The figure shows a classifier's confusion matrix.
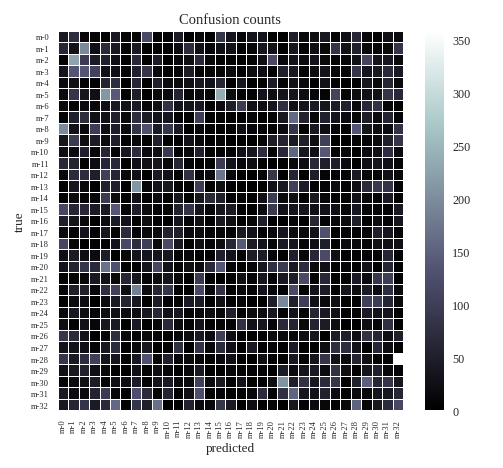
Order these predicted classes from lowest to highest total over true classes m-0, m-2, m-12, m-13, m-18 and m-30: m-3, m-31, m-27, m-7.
m-27, m-3, m-31, m-7
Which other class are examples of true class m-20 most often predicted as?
m-4
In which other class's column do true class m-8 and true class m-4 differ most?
m-0
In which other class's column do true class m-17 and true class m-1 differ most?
m-2
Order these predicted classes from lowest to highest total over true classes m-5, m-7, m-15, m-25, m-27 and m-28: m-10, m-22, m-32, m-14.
m-14, m-10, m-22, m-32
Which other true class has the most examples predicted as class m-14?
m-20
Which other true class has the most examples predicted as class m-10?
m-18
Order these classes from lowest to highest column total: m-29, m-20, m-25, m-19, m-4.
m-19, m-20, m-29, m-25, m-4
